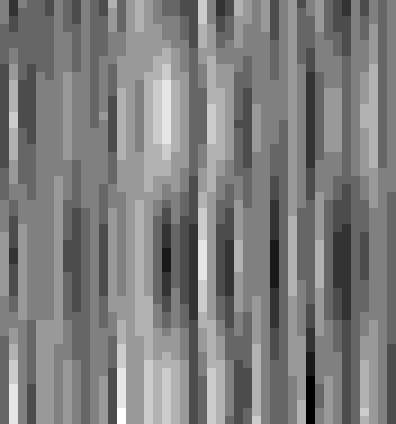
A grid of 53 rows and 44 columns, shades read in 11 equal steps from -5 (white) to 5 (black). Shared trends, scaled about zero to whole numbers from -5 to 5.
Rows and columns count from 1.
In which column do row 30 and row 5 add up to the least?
23
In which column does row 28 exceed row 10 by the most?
19
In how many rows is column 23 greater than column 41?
21
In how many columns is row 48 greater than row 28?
12
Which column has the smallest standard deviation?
15
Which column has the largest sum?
35
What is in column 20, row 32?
1
